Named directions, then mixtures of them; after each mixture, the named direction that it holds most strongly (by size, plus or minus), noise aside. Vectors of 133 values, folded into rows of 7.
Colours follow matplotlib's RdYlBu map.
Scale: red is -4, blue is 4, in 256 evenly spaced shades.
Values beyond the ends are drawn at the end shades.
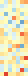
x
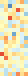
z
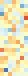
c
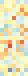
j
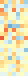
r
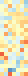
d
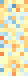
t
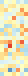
j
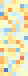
c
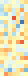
x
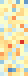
j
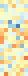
x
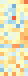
x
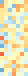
t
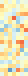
j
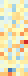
d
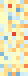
z
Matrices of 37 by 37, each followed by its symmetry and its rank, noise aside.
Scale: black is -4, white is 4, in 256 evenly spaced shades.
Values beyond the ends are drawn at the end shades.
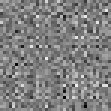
no symmetry, rank six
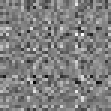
antisymmetric, rank four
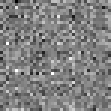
no symmetry, rank six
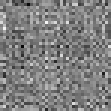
antisymmetric, rank six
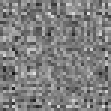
antisymmetric, rank four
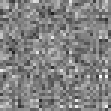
symmetric, rank six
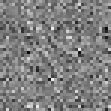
antisymmetric, rank six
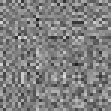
antisymmetric, rank four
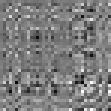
symmetric, rank three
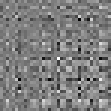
symmetric, rank three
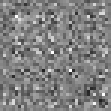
symmetric, rank six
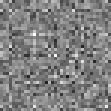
symmetric, rank six
